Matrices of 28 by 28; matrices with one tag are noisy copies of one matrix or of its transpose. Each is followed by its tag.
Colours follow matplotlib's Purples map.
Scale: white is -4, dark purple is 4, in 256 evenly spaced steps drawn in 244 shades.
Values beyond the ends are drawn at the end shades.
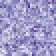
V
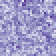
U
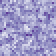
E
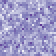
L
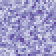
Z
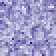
V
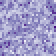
L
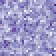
L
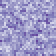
E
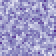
Z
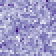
L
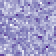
U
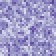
V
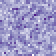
Z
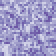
E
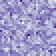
V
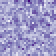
U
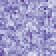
V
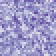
U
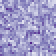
V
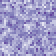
E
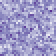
U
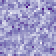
L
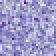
U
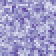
E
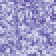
U
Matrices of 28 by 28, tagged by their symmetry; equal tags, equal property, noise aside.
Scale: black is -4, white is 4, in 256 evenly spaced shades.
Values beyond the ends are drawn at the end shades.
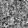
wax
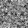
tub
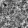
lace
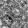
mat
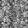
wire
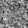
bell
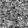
wax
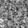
wax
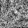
mat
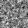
bell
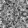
wire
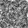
mat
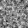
mat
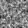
tub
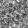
tub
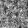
bell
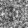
wire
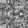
wire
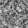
mat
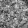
wax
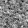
tub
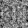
wire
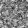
mat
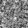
wax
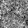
wax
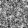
wax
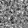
bell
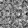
wire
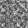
mat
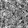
wire
